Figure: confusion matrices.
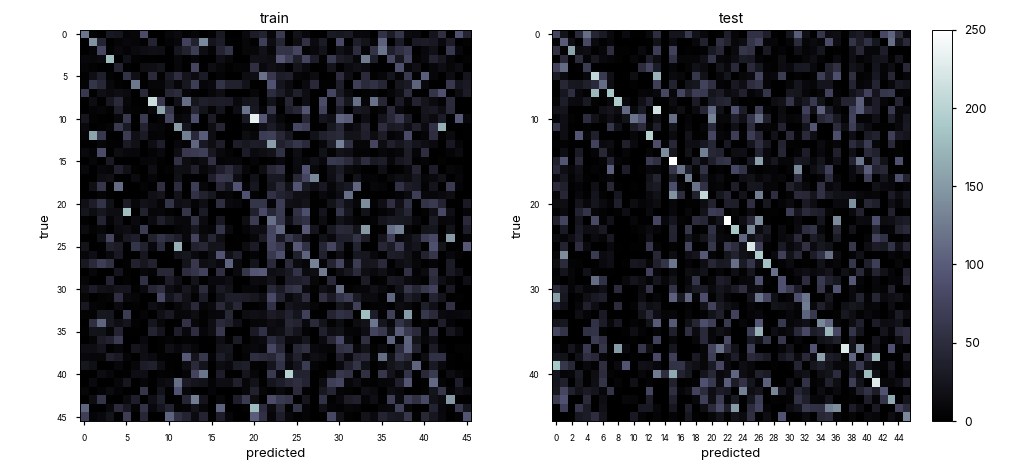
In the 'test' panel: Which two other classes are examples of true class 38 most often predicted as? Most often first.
41, 34
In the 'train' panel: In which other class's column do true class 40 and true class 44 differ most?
24
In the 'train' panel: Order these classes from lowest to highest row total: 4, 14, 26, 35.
4, 14, 26, 35
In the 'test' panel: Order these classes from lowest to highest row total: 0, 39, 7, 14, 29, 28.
28, 14, 29, 39, 0, 7
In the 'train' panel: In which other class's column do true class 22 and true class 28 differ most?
21
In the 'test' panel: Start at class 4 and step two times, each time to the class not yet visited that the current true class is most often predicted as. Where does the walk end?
43
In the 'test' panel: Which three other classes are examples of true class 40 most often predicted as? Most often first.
15, 13, 23
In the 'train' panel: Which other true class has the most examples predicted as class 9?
31
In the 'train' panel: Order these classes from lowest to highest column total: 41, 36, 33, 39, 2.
39, 2, 36, 33, 41
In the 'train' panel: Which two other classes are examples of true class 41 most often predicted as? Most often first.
11, 38
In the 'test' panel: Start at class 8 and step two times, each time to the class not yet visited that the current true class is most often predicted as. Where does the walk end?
0
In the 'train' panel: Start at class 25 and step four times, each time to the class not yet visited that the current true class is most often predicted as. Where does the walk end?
29
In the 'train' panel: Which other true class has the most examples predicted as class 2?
34
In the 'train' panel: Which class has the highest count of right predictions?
8
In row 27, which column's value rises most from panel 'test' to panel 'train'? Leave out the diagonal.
17
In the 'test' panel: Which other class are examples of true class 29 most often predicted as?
5
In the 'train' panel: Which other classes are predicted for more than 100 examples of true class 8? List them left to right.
12, 32, 34
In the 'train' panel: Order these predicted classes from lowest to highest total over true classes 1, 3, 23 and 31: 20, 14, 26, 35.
20, 35, 14, 26
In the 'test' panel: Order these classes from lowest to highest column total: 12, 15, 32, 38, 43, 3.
3, 12, 43, 32, 38, 15
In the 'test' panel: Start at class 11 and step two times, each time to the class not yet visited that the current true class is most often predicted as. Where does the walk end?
32
